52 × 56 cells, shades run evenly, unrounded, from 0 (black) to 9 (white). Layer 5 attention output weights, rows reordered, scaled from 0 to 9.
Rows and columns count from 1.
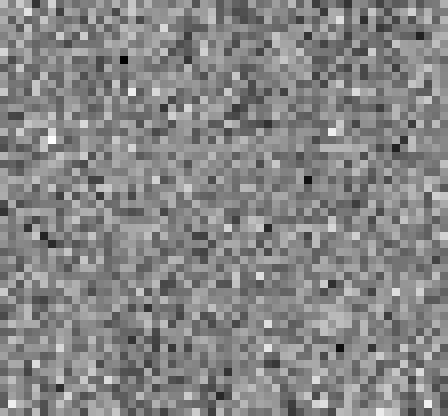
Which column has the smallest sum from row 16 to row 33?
39
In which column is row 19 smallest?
50
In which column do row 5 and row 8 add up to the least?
24
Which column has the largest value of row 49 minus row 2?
49
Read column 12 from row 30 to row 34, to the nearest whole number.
7 5 4 4 6
